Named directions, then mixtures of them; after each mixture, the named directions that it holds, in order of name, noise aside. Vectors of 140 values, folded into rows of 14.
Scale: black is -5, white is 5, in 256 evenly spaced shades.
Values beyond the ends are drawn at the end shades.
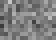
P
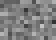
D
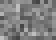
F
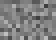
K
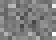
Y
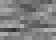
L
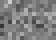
D, P.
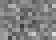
D, F, Y.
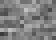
D, L.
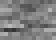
L.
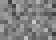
K, P, Y.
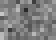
D, F, L.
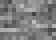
L, P.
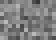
F, K.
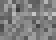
K, P.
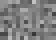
D, F, K.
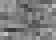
L, Y.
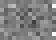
Y.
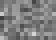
D, F, P.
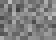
P.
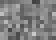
D, F, K.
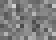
K, P, Y.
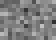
D.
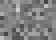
F, K.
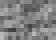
D, F, L.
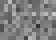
K, P.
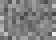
P, Y.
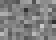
D.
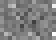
Y.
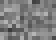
F, K, L.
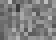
F, P.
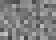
D, K.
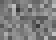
K, P, Y.
